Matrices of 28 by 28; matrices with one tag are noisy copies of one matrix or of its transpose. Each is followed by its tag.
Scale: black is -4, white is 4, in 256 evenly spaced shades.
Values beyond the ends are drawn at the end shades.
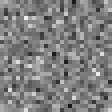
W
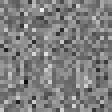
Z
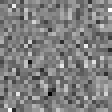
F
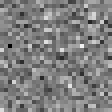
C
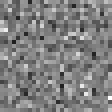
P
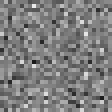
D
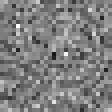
W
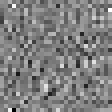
F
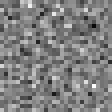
P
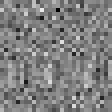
Z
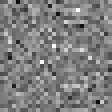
Z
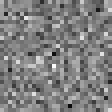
W
